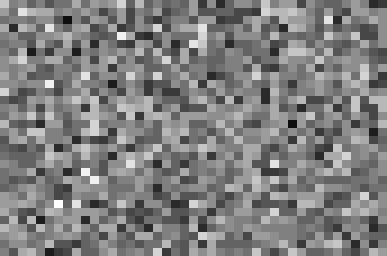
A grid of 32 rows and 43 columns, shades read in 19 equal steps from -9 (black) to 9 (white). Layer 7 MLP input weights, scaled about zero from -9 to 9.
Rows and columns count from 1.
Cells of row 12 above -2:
32
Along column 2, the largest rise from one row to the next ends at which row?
5
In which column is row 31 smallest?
40
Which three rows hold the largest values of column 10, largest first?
22, 10, 19
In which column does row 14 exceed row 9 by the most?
31
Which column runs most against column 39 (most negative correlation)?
24
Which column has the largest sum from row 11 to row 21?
6
